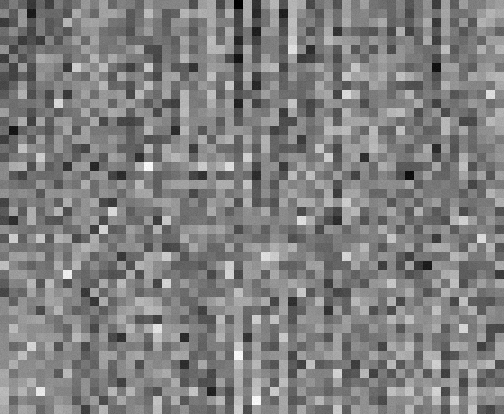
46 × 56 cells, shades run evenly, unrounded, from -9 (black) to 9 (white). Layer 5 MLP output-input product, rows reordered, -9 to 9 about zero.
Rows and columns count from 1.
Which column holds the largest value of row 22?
55
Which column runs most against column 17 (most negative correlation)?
46
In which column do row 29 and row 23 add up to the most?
39
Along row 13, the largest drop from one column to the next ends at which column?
32
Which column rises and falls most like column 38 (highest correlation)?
18
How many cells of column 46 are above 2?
12
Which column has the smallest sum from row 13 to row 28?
38
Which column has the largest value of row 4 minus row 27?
33
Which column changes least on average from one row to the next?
6
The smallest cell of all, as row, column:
1, 27
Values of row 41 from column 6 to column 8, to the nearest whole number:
0 0 1
